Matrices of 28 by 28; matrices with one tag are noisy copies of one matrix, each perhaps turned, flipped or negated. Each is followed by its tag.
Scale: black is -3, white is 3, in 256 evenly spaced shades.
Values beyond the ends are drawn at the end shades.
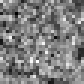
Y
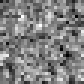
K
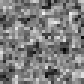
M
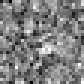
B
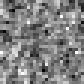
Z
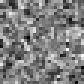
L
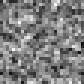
K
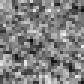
M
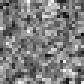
L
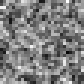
Y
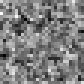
K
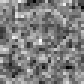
Y
